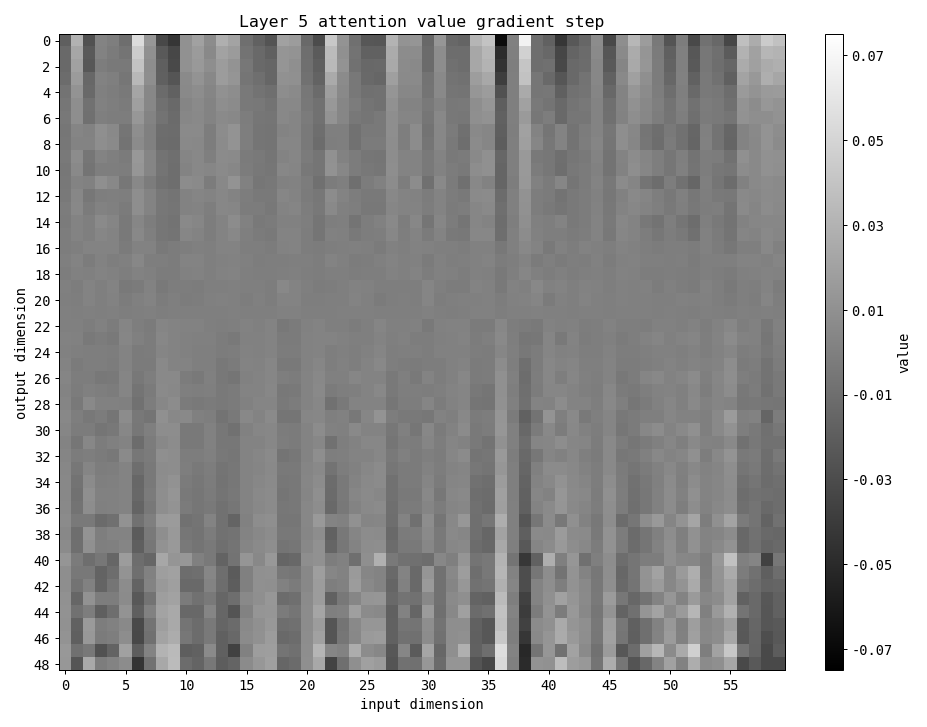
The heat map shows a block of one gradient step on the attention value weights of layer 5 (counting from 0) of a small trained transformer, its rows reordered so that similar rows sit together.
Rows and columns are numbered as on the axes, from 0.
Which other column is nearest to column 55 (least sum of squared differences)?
8
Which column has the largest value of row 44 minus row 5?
36
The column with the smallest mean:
38
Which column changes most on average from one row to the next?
41
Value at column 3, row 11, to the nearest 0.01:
0.01
